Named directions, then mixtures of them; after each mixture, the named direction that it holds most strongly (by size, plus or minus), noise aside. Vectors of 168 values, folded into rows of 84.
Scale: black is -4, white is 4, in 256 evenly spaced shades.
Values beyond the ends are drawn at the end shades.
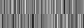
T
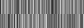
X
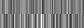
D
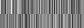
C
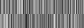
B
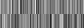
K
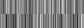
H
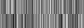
H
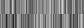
H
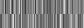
T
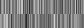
B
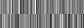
K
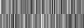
D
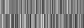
D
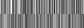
C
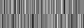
T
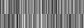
X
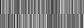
X
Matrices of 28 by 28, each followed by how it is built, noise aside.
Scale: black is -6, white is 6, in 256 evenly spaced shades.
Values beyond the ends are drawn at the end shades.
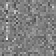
uneven columns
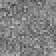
smooth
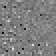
sparse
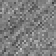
Hankel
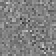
banded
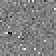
sparse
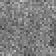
smooth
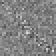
banded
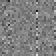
uneven columns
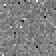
sparse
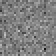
uneven columns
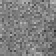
smooth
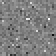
sparse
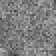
smooth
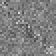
banded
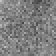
smooth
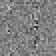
uneven columns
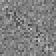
banded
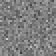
noise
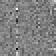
uneven columns
